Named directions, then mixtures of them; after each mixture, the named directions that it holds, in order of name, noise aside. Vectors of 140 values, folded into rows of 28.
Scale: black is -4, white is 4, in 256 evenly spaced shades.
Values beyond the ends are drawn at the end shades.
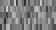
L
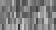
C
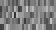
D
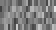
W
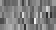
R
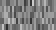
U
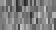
C, D, U.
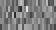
D, U, W.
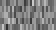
U.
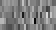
R.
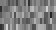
D, R, W.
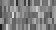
D, L, W.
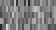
D, L, W.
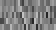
D, R.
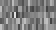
C, D.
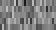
L, U.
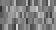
L, W.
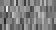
L.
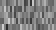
U.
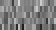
C, L, W.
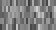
L, W.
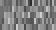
R, U, W.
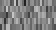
L.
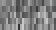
C.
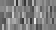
L, R, U.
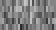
C, U.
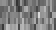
C, D.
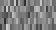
L.
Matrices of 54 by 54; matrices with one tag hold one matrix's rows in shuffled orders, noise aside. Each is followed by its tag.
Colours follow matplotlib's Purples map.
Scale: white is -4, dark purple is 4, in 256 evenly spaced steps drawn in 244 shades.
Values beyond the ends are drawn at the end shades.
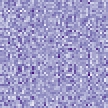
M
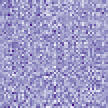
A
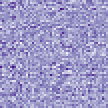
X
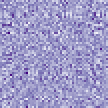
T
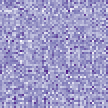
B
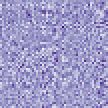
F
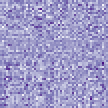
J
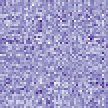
J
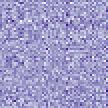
B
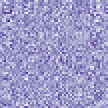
T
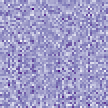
M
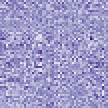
J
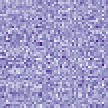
J
